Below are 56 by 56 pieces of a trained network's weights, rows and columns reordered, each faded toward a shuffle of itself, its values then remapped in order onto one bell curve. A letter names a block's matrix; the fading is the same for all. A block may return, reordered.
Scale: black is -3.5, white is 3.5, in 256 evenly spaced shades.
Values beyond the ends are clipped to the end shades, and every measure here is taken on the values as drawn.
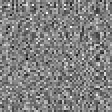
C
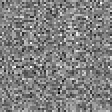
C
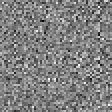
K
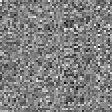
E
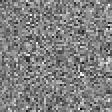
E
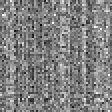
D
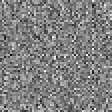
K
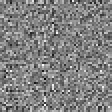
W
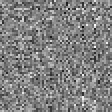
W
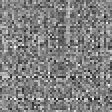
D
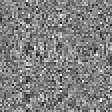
K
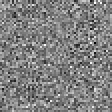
E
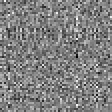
W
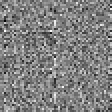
W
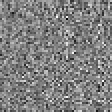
W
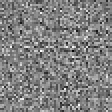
W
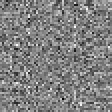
W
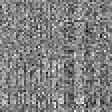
D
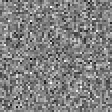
E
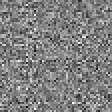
W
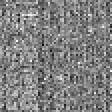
D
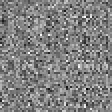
W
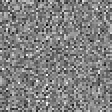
K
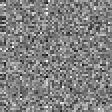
K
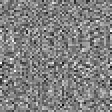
C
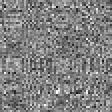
C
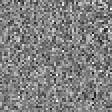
E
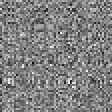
C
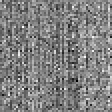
D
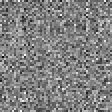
K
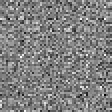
C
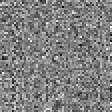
K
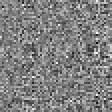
K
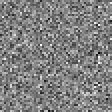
E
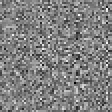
K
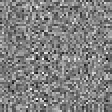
C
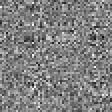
E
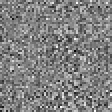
K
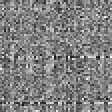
D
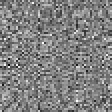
C
